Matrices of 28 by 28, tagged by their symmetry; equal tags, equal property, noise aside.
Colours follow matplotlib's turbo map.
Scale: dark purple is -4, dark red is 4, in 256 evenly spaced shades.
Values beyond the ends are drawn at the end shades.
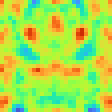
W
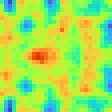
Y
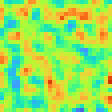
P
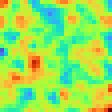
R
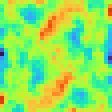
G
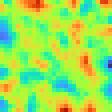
P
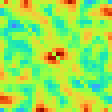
G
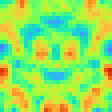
W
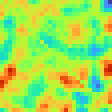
R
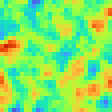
R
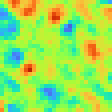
P
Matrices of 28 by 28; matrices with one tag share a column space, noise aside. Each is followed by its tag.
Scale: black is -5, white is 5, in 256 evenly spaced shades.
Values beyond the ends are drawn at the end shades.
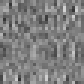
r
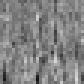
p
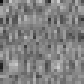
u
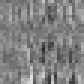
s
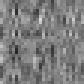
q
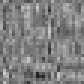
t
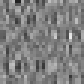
u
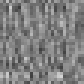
t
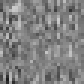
r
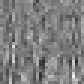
p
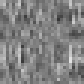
q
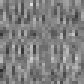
q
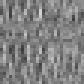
q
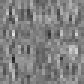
q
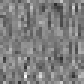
t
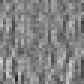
p
